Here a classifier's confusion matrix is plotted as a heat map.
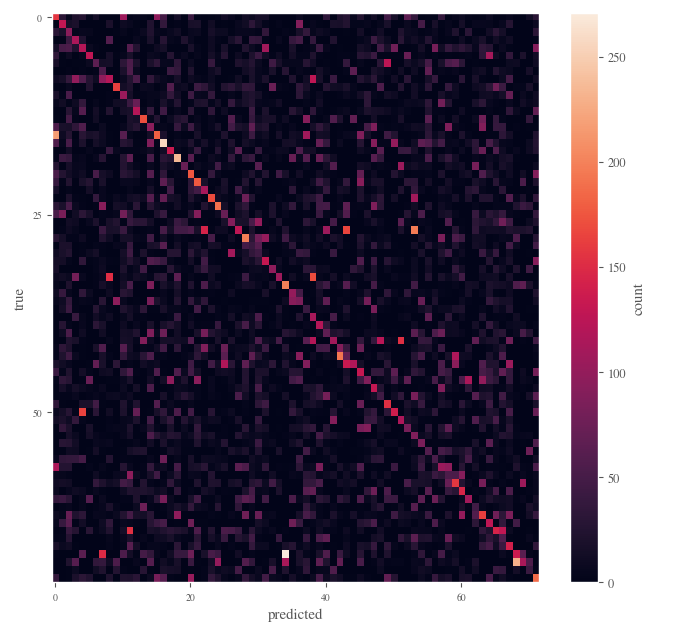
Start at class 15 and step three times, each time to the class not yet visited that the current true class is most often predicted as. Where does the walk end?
67
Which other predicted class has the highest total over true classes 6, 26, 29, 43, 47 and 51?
30
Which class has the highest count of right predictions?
16
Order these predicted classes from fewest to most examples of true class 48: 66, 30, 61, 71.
61, 30, 66, 71
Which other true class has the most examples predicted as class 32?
9
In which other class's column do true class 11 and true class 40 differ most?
14
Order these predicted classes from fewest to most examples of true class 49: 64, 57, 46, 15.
46, 57, 64, 15
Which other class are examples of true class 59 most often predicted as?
69
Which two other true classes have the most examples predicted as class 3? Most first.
8, 33
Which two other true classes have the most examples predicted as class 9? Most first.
36, 69
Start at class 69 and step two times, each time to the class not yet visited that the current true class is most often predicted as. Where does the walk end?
34
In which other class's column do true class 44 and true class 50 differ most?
4
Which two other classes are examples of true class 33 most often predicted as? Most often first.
38, 8
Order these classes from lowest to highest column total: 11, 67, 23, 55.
23, 55, 67, 11
